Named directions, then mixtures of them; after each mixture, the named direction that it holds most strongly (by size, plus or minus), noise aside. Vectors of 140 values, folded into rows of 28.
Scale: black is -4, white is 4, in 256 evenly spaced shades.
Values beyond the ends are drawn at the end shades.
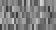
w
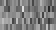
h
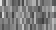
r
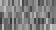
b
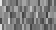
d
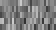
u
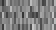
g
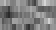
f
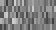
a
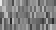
b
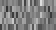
w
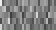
d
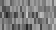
g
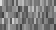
a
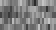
f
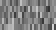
u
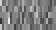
d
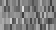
h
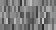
u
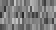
a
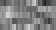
f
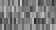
b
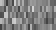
a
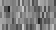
h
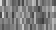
r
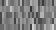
g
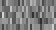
g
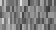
u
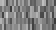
g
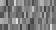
a
